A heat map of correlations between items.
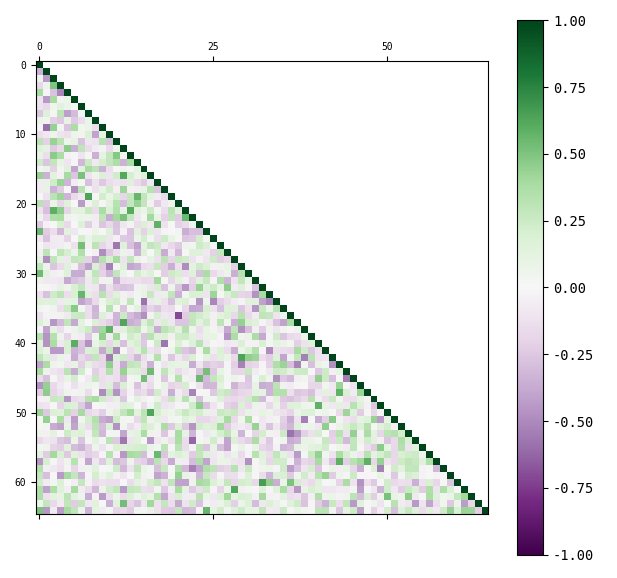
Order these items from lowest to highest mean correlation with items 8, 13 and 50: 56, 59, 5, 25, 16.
5, 25, 59, 56, 16
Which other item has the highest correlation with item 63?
12
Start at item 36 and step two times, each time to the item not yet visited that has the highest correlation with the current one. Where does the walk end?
32
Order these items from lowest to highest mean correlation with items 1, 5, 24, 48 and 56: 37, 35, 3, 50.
37, 50, 3, 35
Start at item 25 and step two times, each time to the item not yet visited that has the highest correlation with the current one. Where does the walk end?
6
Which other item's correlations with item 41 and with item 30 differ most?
11
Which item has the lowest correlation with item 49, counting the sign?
58
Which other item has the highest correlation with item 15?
45
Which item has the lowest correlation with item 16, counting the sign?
54
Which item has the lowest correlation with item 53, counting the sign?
36
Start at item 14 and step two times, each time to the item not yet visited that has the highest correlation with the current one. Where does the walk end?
7
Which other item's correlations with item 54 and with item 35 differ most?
31
